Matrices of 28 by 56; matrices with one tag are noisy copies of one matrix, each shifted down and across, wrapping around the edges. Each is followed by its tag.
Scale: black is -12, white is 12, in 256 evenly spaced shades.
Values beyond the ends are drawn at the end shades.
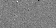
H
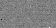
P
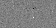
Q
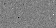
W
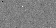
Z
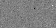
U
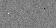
Z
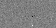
Q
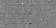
P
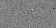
H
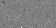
U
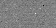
P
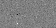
Q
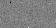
U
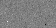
U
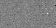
P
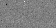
U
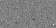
Z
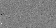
Q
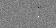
Q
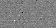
P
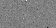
H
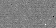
P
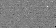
P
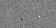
U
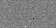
P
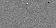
H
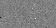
H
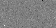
U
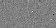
W
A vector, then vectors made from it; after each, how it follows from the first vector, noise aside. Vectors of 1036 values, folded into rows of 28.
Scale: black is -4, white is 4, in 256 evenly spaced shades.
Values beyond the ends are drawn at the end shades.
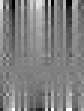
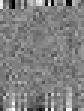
partly zeroed.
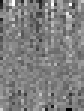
negated, partly zeroed.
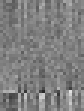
wrapped around, negated, shrunk.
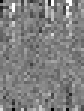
negated, partly zeroed.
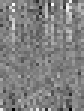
negated, partly zeroed.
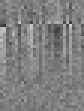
wrapped around, negated, shrunk.
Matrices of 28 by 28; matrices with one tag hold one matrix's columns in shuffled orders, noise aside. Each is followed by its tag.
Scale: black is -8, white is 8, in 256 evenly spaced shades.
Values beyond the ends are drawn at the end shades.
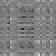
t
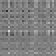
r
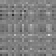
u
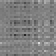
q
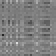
q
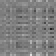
t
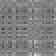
t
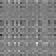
q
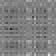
t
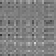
q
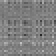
q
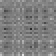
t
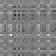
u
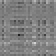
q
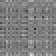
t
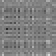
t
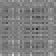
t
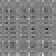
t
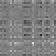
q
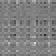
q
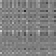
r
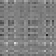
q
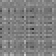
t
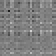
r
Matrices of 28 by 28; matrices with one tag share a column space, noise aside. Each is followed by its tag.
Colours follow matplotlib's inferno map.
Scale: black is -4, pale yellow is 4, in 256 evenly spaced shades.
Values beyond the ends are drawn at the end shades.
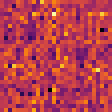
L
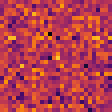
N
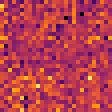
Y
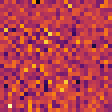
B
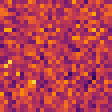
B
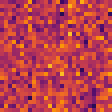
Y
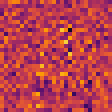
B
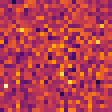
B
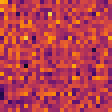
L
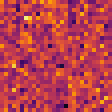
Y
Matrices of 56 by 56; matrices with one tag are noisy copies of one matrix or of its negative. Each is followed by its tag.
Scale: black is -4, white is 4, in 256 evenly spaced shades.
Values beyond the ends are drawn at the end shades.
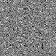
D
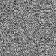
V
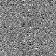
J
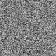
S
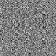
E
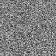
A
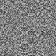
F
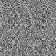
E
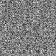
S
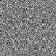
E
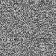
V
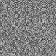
E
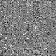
S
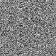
D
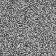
D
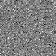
V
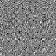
E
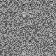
J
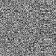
V
